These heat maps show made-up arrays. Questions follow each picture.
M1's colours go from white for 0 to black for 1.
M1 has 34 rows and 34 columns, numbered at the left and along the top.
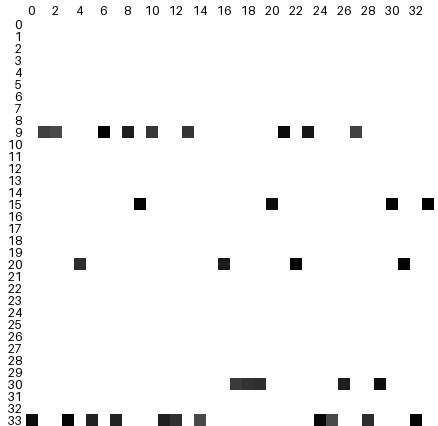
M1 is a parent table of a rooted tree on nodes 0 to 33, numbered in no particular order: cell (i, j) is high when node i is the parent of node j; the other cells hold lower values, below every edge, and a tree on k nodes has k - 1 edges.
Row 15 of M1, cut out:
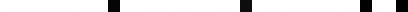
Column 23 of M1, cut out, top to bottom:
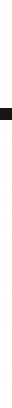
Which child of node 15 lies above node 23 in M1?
9
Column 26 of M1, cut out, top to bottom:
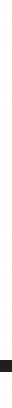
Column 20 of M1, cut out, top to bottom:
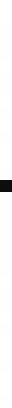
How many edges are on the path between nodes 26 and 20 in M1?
3
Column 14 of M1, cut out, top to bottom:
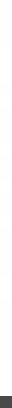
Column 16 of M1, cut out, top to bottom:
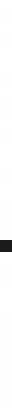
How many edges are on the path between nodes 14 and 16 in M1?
4
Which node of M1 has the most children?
33
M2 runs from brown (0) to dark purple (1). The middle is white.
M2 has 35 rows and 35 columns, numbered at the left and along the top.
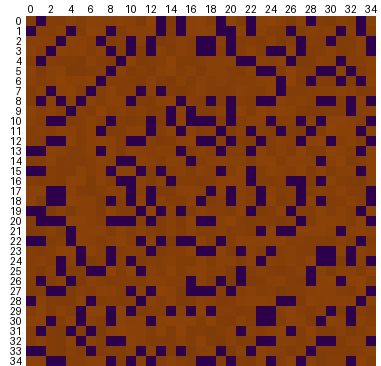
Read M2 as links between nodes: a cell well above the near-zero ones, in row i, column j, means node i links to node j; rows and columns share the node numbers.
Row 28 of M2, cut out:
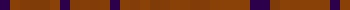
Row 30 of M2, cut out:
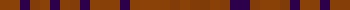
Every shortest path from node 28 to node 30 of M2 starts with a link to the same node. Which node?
node 11
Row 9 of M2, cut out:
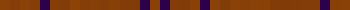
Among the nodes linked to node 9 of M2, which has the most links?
node 20
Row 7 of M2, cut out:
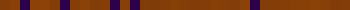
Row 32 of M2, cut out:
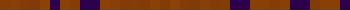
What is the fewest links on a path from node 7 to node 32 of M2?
3
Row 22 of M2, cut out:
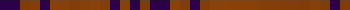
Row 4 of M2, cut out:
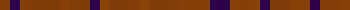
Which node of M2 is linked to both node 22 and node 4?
node 1
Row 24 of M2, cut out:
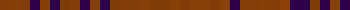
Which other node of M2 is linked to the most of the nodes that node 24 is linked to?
node 8
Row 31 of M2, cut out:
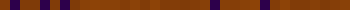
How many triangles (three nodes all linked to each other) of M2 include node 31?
5
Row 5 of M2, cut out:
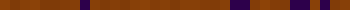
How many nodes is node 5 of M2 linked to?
6
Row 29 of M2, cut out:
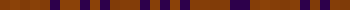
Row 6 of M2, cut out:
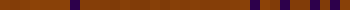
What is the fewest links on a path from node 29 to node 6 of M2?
4
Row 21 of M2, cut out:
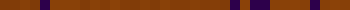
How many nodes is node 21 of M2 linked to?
5
